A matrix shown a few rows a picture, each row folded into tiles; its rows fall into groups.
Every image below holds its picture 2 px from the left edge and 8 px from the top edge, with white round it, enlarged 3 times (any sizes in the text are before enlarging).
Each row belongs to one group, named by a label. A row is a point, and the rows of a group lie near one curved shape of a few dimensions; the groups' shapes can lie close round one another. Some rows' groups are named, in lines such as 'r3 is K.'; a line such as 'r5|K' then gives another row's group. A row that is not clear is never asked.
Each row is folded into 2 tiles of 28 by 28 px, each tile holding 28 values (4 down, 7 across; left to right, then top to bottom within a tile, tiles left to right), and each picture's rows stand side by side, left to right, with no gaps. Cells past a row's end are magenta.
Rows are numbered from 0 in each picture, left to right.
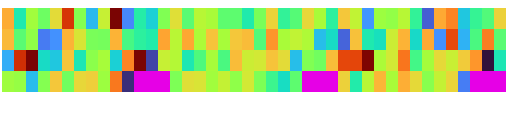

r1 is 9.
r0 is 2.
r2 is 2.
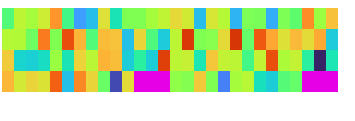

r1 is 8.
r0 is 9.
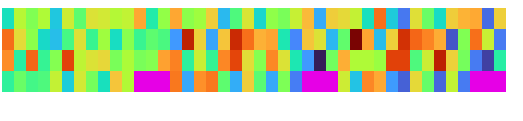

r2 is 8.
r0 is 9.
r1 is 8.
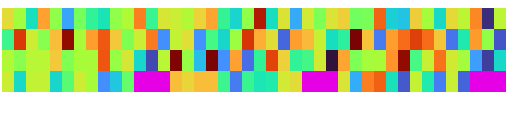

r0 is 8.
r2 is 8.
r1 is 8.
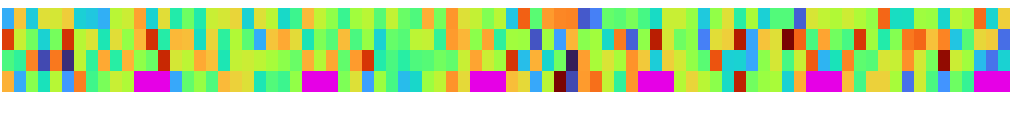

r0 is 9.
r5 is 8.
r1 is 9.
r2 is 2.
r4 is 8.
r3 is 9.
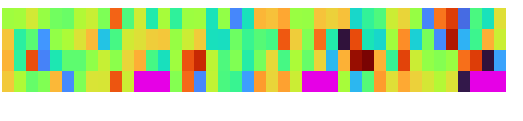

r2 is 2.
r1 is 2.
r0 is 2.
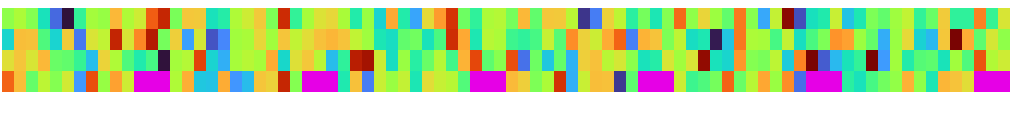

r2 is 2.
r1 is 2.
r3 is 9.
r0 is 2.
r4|2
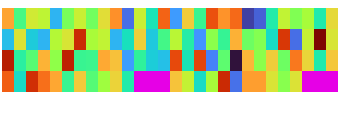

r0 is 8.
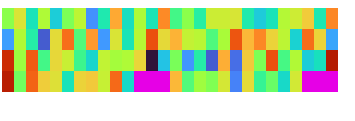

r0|2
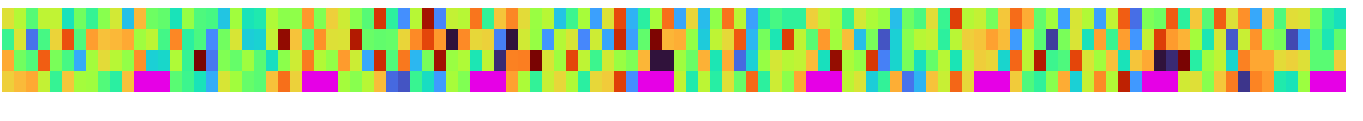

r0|8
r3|2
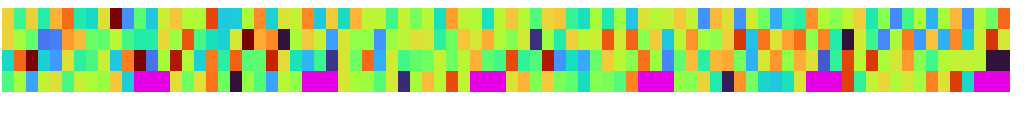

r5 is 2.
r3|8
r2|2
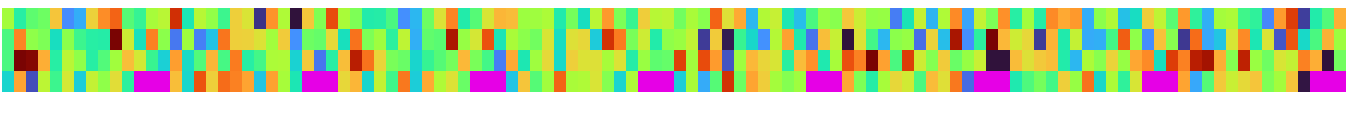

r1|8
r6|9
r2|2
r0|2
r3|9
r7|2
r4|9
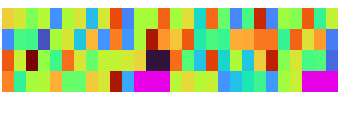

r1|8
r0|2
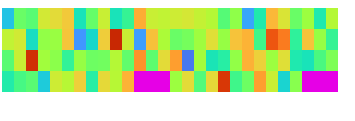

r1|9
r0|9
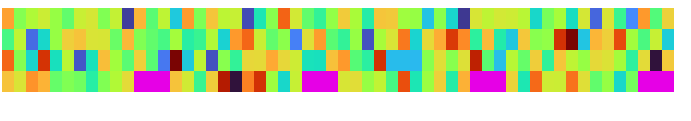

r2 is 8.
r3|8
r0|8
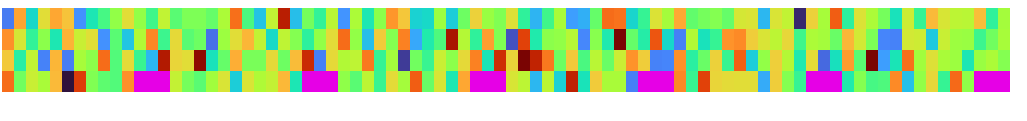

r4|8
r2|9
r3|2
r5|9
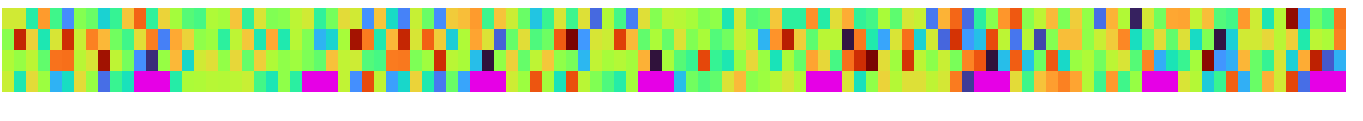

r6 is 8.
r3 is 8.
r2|8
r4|9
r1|9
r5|2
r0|8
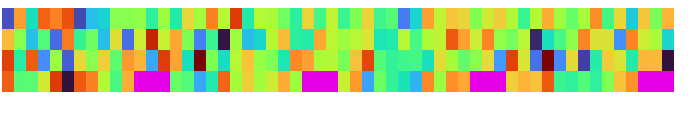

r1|9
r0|9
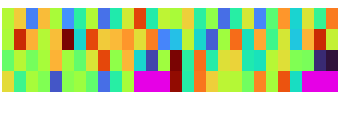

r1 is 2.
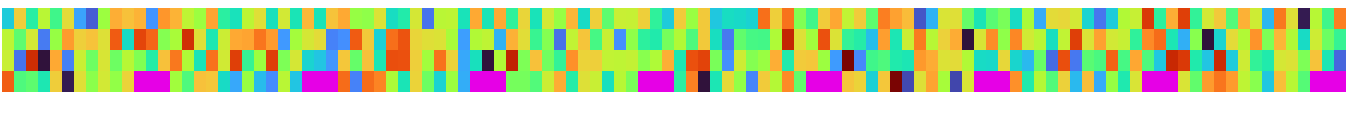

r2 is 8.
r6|9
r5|9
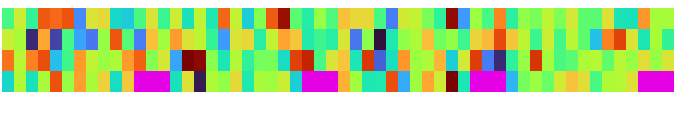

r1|2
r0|9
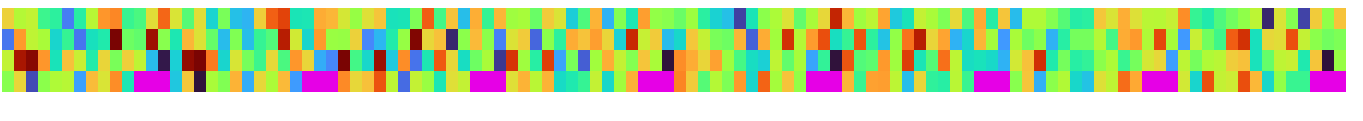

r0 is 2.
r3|8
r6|2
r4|2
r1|2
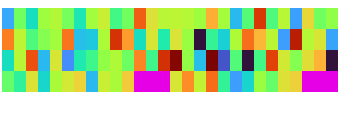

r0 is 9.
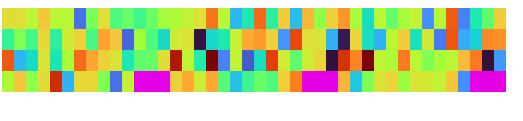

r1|8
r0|9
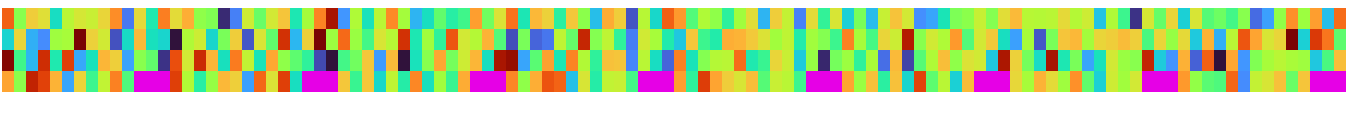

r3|8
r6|8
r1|2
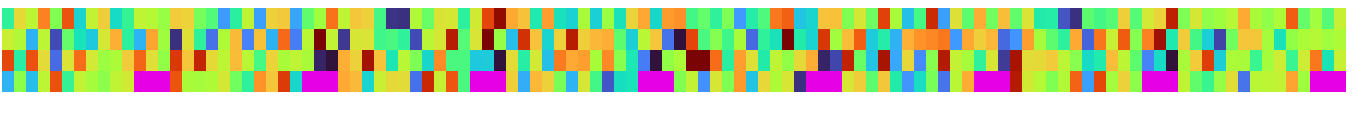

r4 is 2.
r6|2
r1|2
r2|2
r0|9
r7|2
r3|8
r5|8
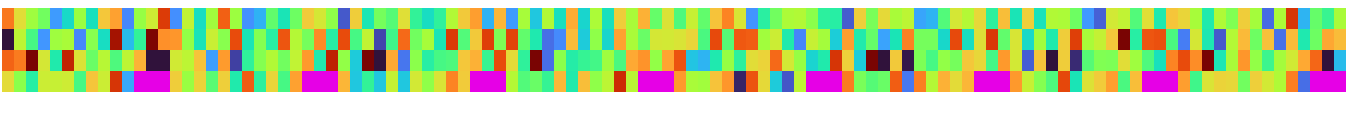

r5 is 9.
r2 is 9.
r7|2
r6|9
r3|9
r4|9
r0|2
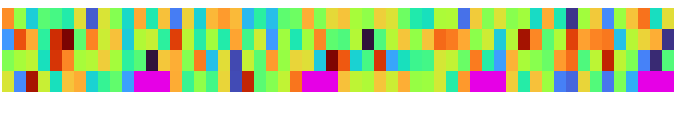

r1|9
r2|8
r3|8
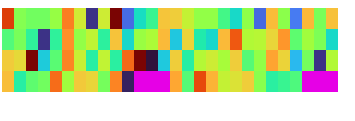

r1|8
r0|2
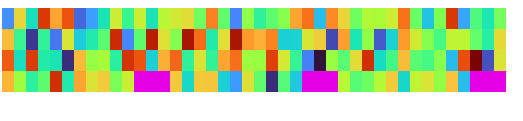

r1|8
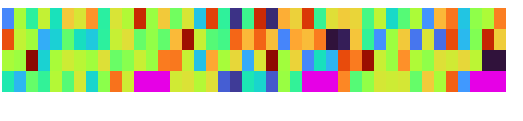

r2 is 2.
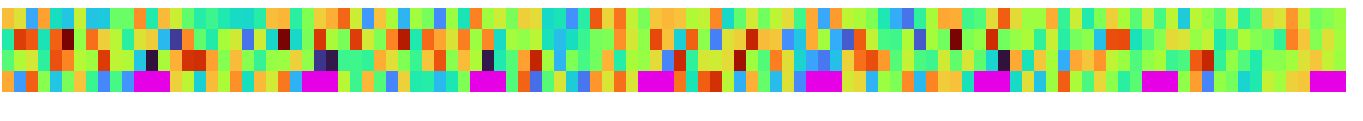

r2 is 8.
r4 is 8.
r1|2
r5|2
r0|8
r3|2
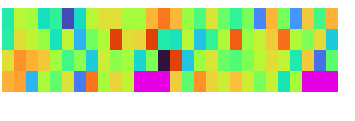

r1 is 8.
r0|2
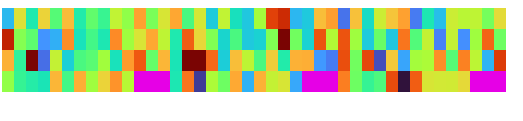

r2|9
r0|9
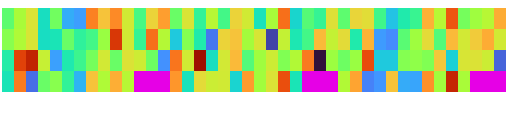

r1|2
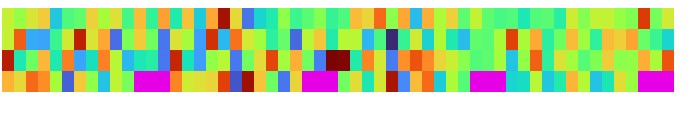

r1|9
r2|9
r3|9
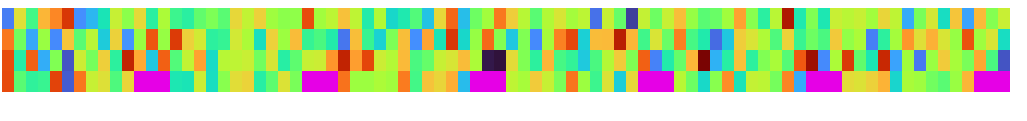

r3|8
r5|8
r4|2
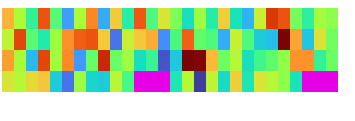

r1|2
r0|8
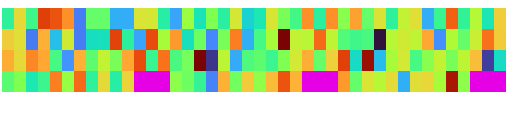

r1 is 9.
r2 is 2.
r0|9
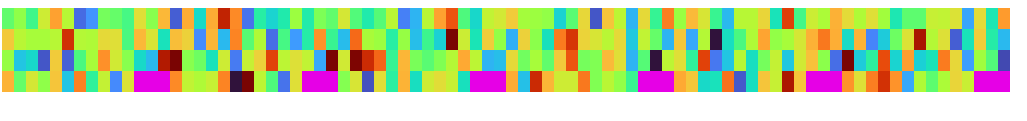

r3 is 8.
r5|8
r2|2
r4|2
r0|9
